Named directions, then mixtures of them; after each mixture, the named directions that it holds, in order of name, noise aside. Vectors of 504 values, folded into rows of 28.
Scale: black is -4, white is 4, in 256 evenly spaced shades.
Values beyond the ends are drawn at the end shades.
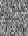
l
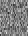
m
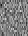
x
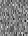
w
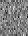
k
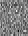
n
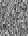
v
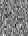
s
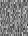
m, n, w.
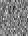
k.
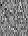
s, x.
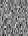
s.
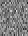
l, n, x.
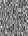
m, w.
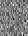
w.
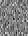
v, w.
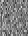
n, s, v.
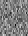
s.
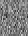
k, l, s.
